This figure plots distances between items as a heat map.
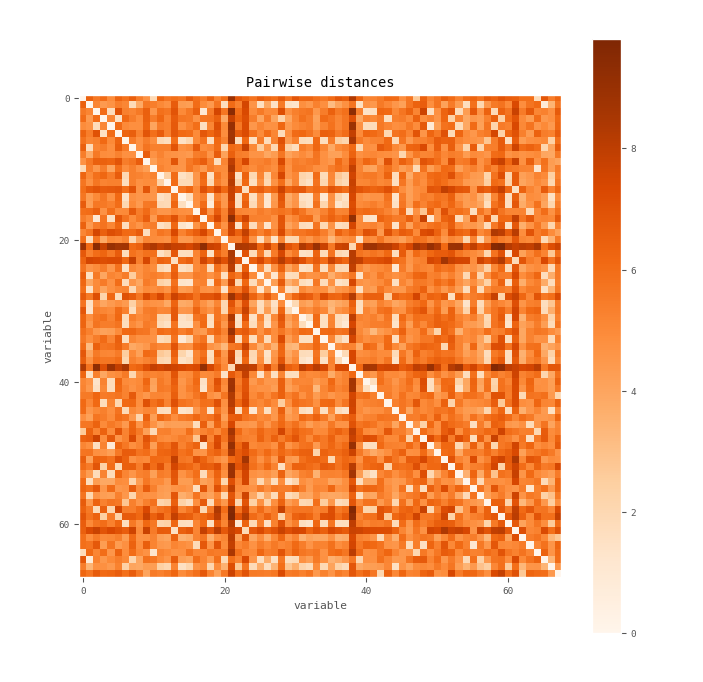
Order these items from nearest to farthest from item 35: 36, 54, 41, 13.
54, 36, 41, 13
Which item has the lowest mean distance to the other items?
66
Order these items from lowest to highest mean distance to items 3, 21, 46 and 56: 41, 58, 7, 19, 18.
7, 18, 41, 19, 58
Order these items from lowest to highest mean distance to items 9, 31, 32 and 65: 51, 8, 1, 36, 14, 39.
14, 36, 1, 39, 8, 51
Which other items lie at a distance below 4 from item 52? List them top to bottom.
3, 5, 28, 43, 59
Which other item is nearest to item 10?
64
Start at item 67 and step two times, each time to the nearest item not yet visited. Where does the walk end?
62
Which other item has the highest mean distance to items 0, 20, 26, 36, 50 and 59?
21
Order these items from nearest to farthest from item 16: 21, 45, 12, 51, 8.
12, 8, 45, 51, 21
